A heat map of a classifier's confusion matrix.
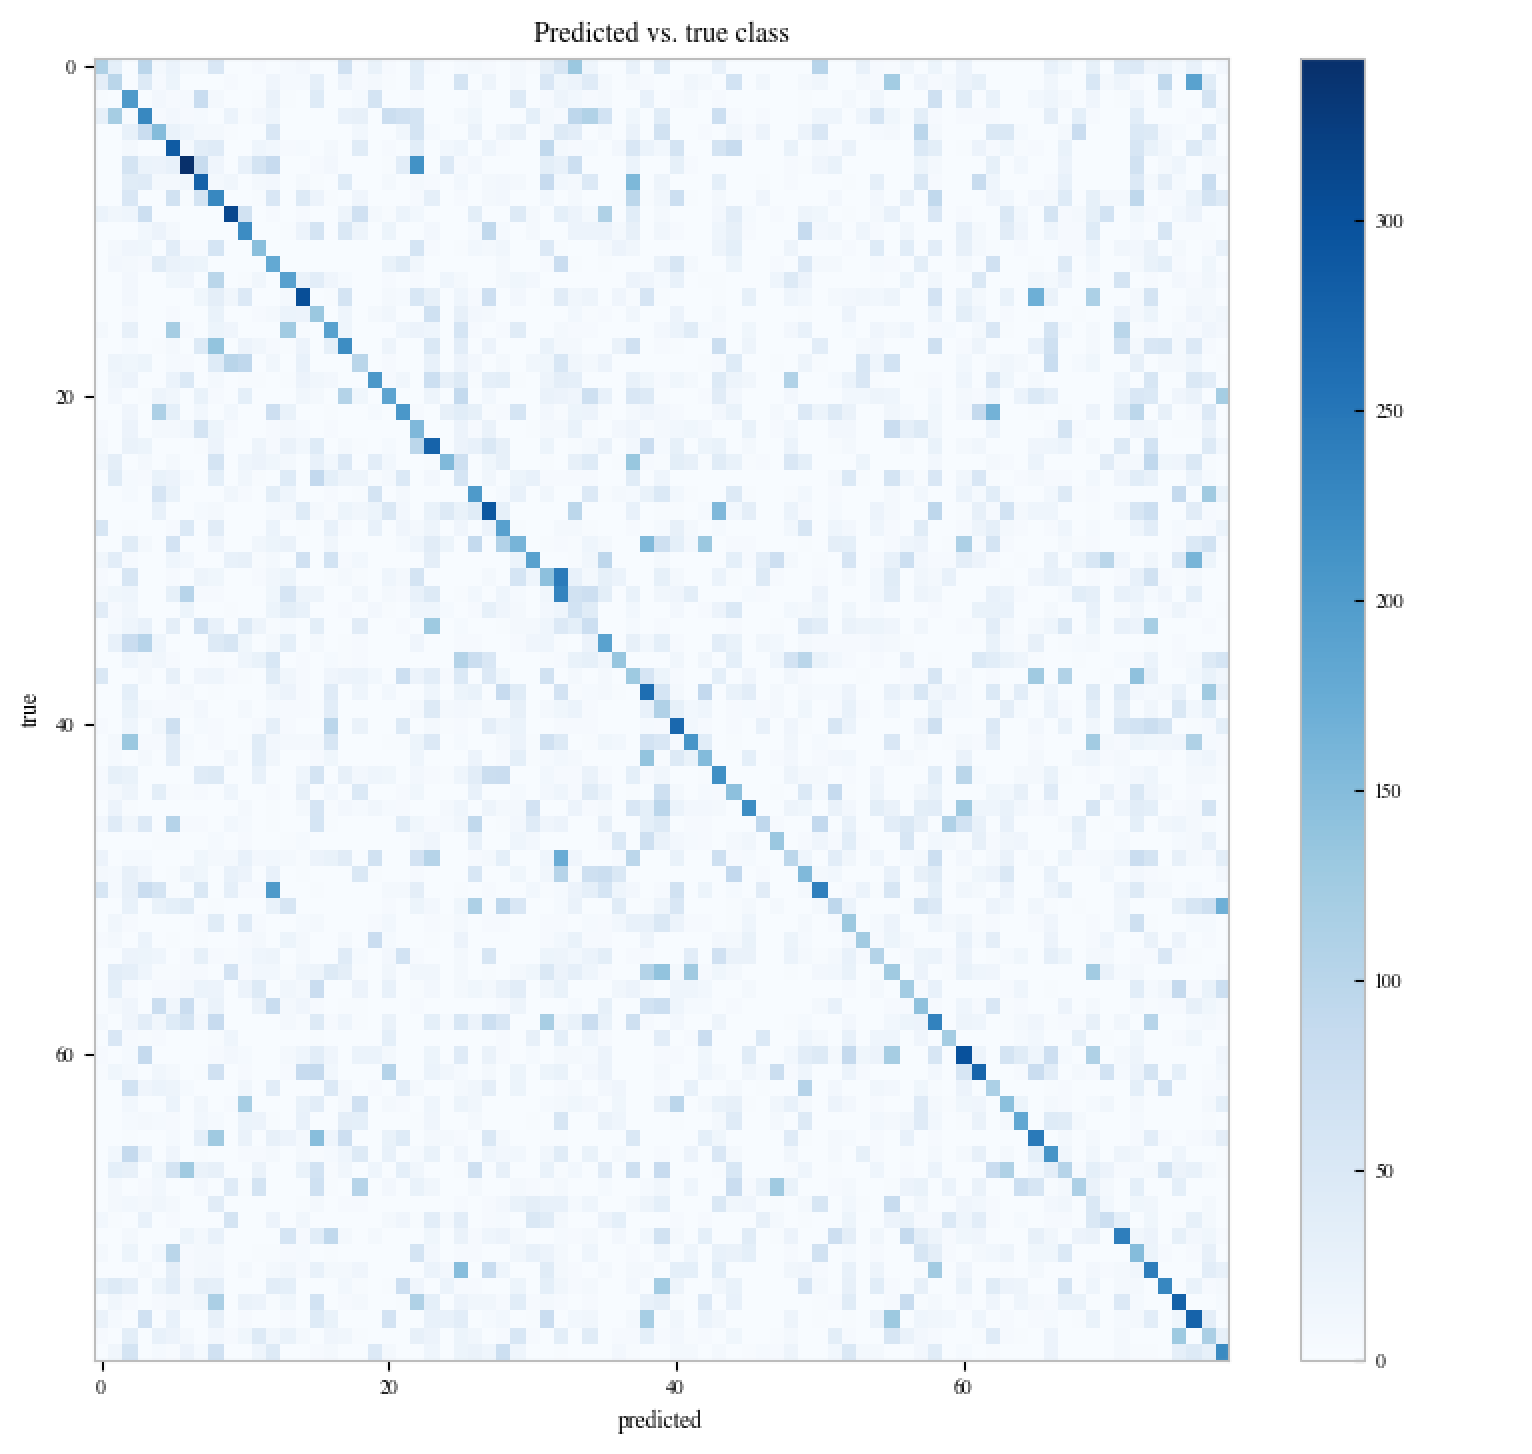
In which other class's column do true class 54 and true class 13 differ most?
8
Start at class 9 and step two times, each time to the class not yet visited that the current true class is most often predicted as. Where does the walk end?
3
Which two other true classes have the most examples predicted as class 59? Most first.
46, 70
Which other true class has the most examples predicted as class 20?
61
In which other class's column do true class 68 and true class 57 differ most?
47
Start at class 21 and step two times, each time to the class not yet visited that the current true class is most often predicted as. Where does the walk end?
49
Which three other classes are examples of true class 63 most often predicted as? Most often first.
10, 40, 18
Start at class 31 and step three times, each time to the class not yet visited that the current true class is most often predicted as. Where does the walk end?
22
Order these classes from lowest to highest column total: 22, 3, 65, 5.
65, 3, 22, 5
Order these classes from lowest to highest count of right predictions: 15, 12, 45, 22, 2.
15, 22, 12, 2, 45
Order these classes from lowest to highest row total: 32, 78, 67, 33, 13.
33, 13, 78, 32, 67
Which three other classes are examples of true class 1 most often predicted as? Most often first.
76, 55, 74
